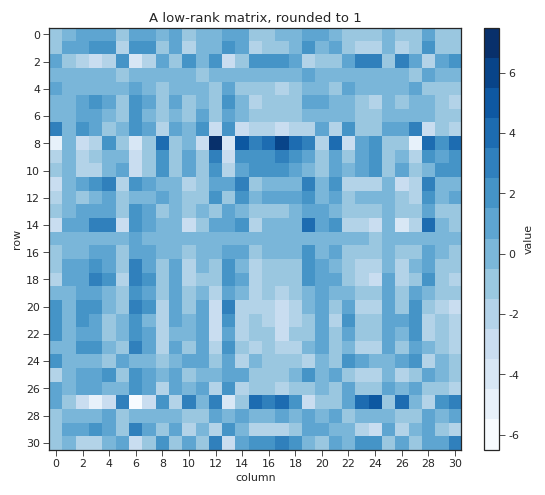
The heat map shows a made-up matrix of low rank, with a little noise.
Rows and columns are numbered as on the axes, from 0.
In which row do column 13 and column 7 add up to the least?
27
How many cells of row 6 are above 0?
5
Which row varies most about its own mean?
8
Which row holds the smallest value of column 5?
14
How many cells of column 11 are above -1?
21
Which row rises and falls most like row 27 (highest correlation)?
2
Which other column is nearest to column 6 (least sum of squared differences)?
13
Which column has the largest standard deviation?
6
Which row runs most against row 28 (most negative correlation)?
24
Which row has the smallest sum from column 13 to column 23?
7
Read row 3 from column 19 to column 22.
1 0 0 0
